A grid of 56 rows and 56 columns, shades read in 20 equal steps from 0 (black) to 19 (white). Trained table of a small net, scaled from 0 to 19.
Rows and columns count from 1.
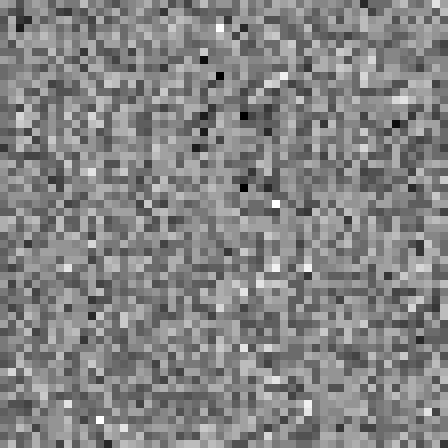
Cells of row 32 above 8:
35
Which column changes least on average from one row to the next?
48
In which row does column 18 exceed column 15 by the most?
8
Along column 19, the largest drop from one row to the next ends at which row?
27
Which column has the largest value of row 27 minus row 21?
44
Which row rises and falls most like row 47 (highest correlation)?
28
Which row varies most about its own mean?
15
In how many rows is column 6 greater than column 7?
18
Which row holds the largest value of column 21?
12
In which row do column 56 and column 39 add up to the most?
51
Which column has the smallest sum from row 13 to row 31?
6
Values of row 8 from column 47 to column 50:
16 8 10 10
